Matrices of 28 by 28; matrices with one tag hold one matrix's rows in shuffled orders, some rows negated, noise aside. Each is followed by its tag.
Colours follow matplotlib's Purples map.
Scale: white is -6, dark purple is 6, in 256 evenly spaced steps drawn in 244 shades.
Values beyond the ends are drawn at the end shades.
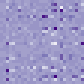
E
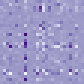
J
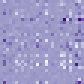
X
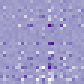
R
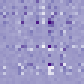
R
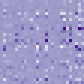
X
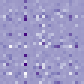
J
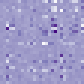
E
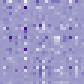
J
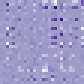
E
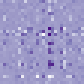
R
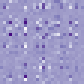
J
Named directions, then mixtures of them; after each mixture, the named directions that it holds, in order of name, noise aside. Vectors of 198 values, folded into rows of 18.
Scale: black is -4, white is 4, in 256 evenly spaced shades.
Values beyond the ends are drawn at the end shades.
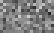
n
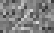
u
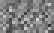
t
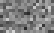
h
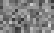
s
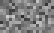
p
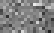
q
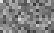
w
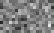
p, s.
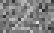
u.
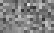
n.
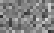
h, t.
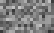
h, n, u.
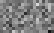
h, q, t.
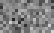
s.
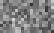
s.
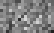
t, u.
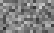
n, t.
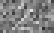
u.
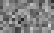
s.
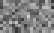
s.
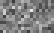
p, u, w.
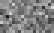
p, q, t.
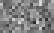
p, q, s.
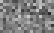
n.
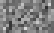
t, u.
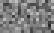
n, s.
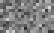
h.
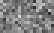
n.
